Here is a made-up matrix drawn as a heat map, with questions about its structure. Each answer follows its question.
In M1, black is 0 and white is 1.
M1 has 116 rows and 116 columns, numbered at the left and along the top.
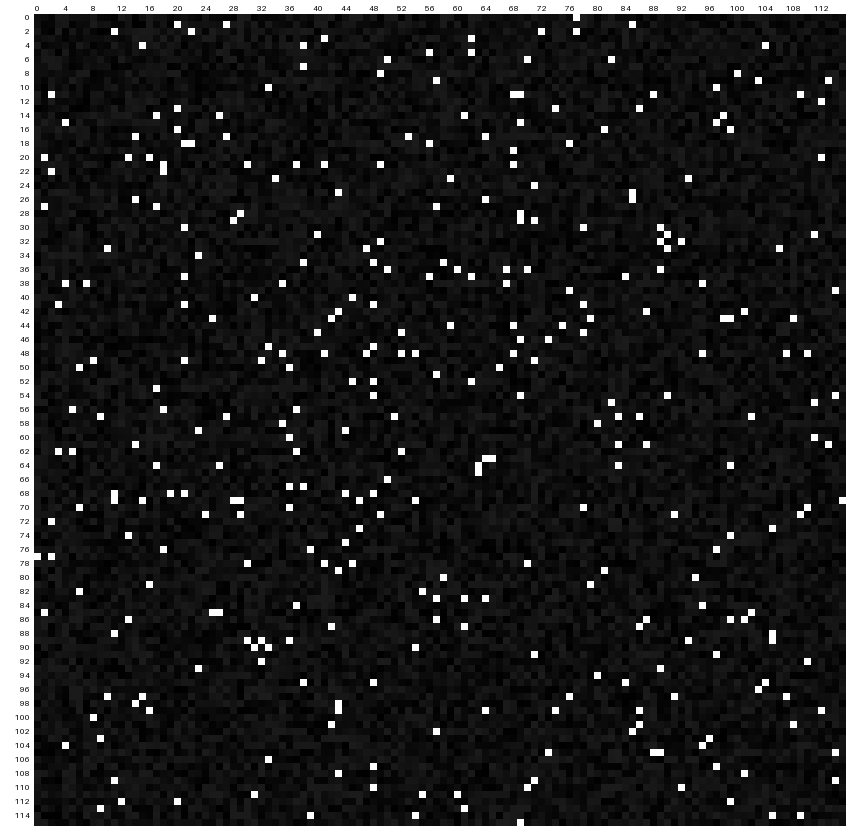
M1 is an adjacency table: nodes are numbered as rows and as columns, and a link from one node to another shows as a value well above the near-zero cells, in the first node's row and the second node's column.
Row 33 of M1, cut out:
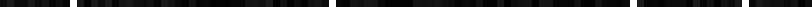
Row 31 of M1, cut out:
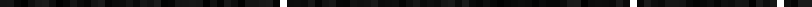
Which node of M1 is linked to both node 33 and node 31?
node 90
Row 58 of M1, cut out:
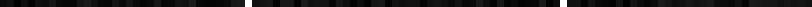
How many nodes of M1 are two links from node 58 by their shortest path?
3
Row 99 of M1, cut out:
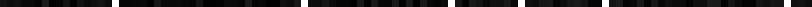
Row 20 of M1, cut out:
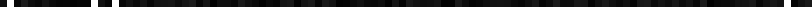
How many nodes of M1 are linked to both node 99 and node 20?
2
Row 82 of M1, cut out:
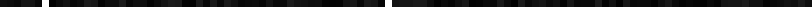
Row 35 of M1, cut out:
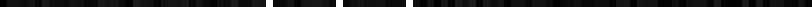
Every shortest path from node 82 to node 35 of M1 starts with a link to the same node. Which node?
node 6
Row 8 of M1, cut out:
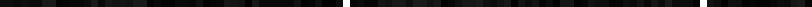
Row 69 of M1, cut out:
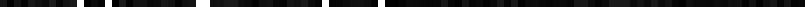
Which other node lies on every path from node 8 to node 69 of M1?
node 49
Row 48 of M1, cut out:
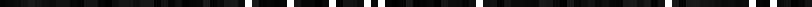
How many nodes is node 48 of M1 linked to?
9
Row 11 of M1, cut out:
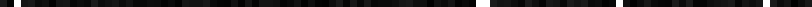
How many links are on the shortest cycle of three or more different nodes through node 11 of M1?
5
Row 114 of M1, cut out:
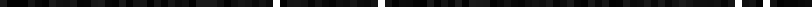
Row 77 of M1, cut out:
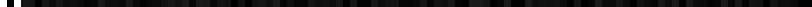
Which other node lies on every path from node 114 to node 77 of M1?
node 2
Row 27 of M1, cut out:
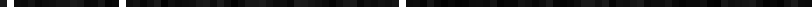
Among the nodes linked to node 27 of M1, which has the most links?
node 57
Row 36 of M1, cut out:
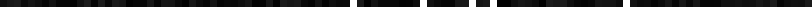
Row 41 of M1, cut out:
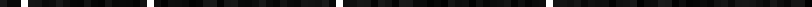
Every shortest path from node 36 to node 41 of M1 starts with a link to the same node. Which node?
node 70
